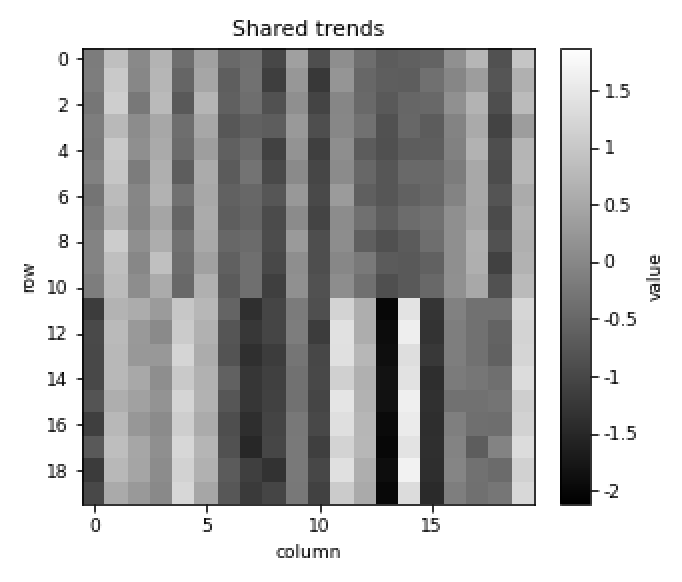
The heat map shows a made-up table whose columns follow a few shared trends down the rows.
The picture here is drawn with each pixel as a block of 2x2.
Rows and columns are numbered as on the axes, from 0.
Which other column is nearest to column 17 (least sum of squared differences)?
9
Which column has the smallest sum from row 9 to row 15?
13
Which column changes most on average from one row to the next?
14
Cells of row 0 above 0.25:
6
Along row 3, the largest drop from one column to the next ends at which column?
18
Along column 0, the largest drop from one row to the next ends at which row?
11
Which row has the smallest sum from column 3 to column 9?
16
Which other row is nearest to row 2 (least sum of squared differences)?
5
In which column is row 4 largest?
1
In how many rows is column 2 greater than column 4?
11
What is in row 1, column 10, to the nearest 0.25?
-1.25
